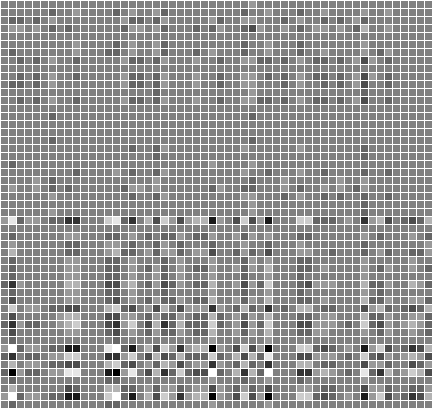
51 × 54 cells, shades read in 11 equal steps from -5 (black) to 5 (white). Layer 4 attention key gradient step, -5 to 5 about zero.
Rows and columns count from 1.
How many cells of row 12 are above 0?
1
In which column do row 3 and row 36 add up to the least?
2
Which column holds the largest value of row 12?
32
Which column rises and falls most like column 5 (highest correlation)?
28
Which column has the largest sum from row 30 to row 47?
34
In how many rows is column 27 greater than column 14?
18
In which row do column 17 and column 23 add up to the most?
47
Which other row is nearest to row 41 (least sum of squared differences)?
45
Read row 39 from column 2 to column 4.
3 0 1
